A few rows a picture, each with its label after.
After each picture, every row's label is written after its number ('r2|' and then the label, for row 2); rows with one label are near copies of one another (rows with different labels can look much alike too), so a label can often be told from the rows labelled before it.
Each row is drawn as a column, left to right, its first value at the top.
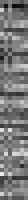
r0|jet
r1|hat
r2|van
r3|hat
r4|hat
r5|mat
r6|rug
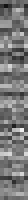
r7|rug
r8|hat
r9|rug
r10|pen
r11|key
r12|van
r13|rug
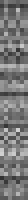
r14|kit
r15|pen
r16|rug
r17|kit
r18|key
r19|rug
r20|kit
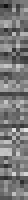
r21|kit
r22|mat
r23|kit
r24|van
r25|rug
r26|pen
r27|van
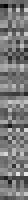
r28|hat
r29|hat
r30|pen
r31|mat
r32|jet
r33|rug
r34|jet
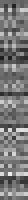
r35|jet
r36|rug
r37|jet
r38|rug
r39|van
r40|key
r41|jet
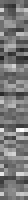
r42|jet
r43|kit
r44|rug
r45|rug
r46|van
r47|van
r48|key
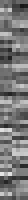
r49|jet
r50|pen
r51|jet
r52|kit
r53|rug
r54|mat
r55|mat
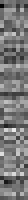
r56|hat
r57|pen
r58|pen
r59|van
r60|kit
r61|jet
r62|mat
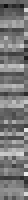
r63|rug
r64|hat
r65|rug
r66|mat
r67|rug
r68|rug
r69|jet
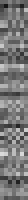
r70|rug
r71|hat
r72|pen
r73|kit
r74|pen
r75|rug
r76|key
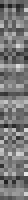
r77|mat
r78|pen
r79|hat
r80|pen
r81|rug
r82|rug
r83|jet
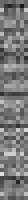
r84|jet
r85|rug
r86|hat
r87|kit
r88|pen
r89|hat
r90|key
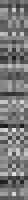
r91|pen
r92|pen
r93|kit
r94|jet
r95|kit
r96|pen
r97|rug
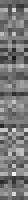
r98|pen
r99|key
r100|rug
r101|jet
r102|kit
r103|kit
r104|key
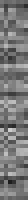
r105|pen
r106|rug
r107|pen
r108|pen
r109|kit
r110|kit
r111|mat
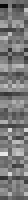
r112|hat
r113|hat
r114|van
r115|mat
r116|kit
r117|mat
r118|key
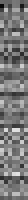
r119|mat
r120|key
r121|kit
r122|van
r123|van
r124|mat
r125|key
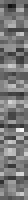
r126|pen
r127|kit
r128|mat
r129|mat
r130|van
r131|van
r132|rug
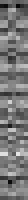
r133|hat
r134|hat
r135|pen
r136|key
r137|hat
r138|mat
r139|rug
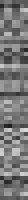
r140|kit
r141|pen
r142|pen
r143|kit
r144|kit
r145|jet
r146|key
